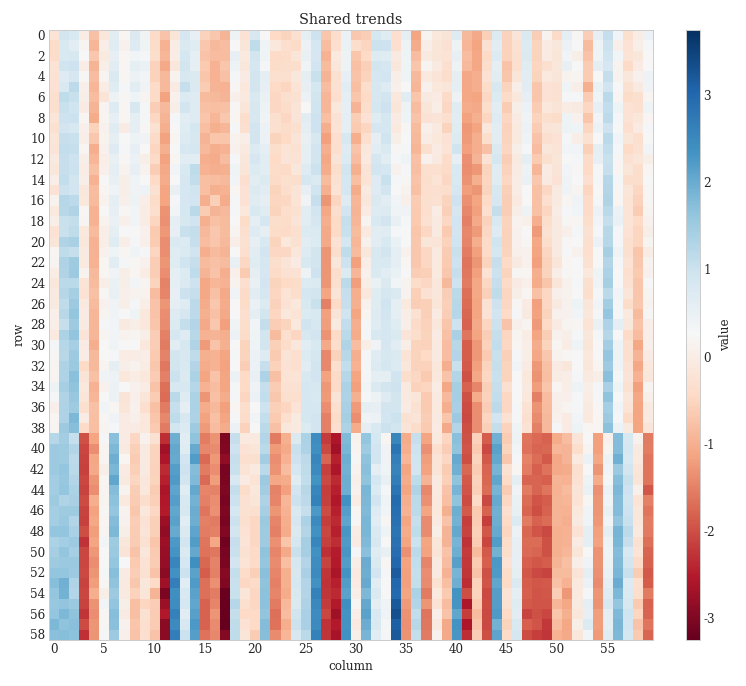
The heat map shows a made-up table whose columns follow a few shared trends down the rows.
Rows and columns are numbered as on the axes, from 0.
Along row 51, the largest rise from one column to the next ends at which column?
12
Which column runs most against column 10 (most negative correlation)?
2
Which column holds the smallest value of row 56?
17
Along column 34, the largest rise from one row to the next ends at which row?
39
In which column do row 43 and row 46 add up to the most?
34
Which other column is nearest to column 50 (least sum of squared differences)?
23
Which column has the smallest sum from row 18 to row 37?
41
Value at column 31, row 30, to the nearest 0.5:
0
